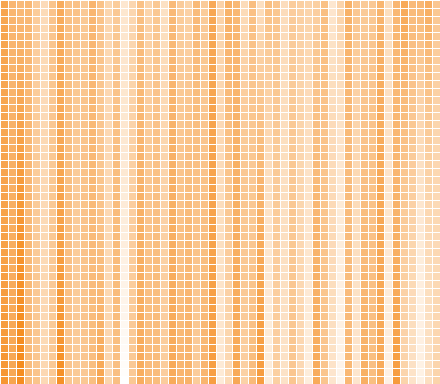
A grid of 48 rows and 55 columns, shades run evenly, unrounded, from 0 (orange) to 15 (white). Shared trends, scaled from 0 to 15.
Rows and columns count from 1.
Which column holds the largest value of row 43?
16
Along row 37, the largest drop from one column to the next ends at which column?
50
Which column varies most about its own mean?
33
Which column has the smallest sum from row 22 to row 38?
3
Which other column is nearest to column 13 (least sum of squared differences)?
46
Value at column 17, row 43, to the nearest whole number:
8
